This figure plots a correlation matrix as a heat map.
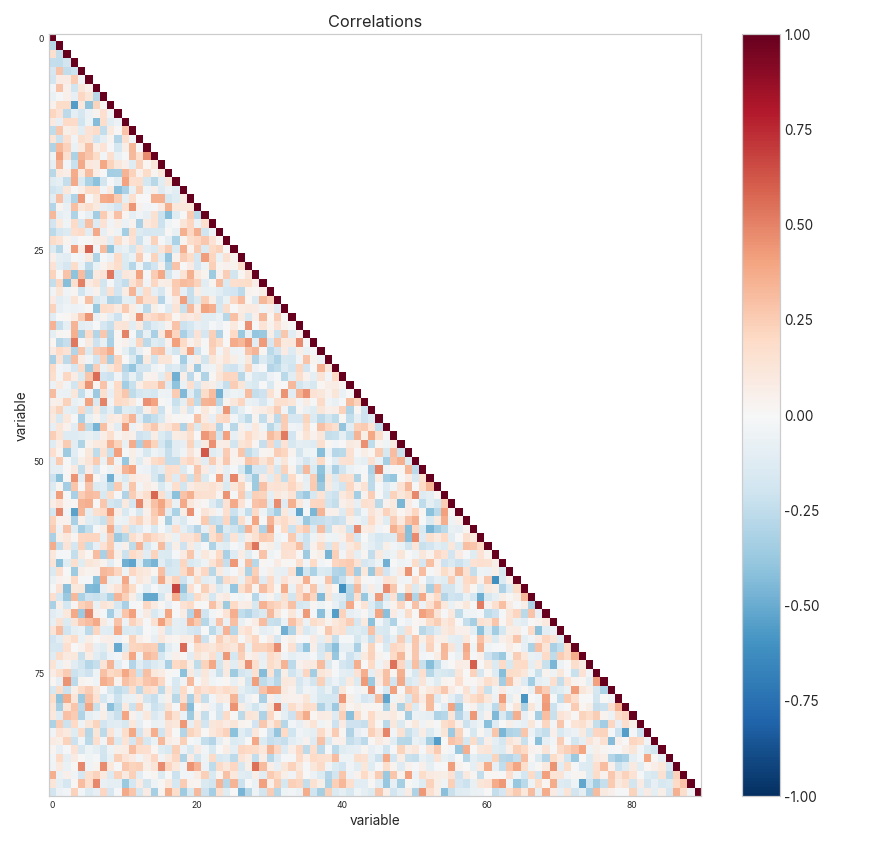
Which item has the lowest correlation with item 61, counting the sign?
64
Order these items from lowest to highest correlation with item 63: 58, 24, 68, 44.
44, 58, 24, 68
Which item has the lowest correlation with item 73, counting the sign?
88
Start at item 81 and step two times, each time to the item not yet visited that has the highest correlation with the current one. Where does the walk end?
72
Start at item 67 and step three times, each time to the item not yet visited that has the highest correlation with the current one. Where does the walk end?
54
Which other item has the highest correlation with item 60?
28
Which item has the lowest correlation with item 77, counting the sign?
83
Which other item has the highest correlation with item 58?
74
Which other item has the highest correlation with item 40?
6
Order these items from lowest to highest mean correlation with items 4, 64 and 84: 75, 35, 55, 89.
35, 75, 89, 55
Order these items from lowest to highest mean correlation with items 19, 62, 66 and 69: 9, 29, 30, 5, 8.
30, 8, 5, 29, 9
